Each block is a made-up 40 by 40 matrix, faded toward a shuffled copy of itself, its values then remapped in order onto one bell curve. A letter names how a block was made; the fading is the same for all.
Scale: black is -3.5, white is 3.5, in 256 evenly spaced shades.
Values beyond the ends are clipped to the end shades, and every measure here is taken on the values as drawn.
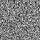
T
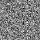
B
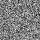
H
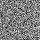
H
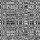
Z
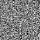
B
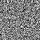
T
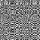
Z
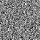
T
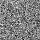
H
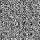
T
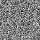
T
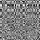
Z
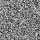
H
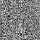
B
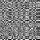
Z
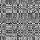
Z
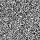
H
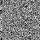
B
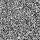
H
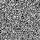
T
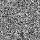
T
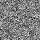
H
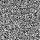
H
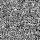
H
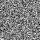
H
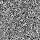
H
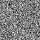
T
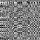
Z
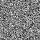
H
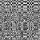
Z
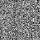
B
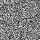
H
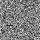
T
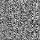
B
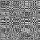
Z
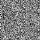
B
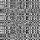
Z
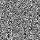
B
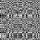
Z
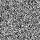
H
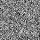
H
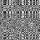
Z
